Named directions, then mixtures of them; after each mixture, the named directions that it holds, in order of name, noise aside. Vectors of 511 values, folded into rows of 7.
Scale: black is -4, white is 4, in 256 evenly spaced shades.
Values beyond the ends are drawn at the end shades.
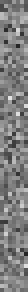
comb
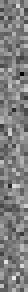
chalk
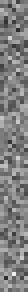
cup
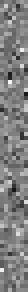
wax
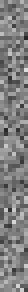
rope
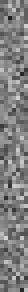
chalk, cup, rope.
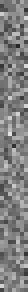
chalk, comb, cup.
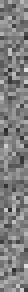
rope.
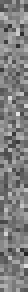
comb.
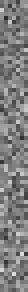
chalk, cup, wax.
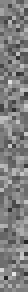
chalk, cup, wax.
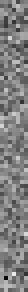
cup.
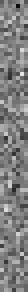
chalk, comb, wax.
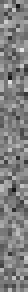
cup, wax.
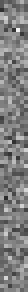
comb, cup.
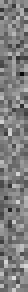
chalk, rope.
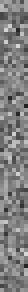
comb.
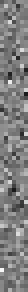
wax.
